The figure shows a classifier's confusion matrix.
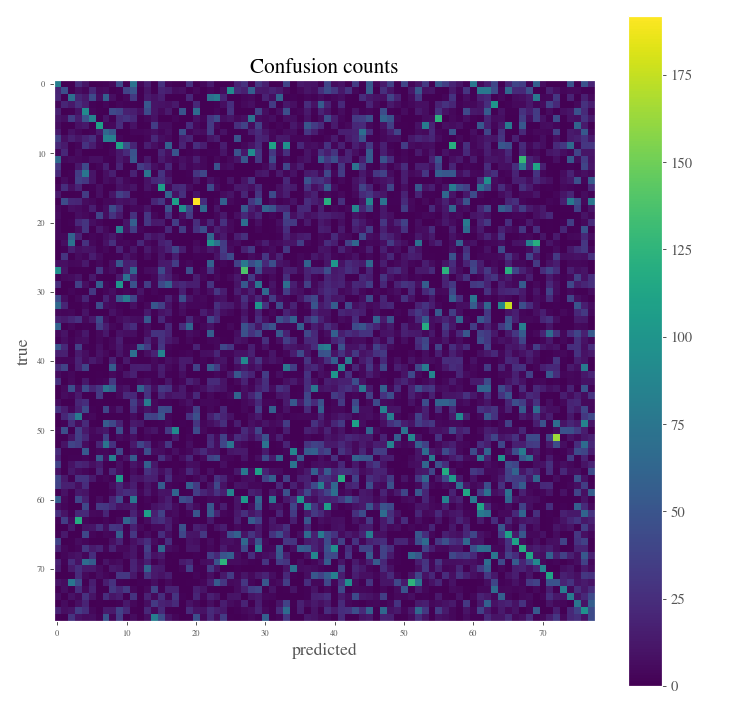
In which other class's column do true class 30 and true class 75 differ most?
77
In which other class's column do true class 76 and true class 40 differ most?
27
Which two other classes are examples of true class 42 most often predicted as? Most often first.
40, 54
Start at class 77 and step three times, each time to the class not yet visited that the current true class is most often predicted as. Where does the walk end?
13
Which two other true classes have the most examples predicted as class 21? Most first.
18, 13
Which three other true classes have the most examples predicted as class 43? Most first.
49, 18, 12
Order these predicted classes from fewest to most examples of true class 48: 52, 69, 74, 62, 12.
12, 74, 69, 52, 62
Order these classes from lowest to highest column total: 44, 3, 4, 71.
71, 44, 3, 4
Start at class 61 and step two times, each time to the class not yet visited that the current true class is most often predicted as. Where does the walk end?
15
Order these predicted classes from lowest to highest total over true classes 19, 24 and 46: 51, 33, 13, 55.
51, 55, 33, 13
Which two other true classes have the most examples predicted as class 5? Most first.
69, 2
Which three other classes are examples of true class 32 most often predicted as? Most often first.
65, 29, 64
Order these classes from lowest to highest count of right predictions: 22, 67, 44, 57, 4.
22, 44, 4, 57, 67
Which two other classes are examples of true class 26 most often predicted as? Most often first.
40, 27
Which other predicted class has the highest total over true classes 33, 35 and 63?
53
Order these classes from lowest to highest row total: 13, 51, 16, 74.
16, 74, 13, 51
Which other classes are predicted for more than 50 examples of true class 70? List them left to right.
13, 34, 62
